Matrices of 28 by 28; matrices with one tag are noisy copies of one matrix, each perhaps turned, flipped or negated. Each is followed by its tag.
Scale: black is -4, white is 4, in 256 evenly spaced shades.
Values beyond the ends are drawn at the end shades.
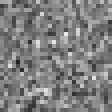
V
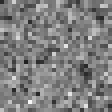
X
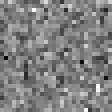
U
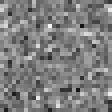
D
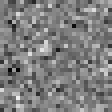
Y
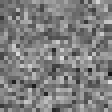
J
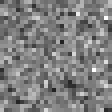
X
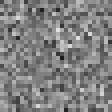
Y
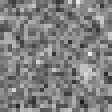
X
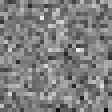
J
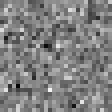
Y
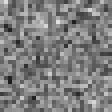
X
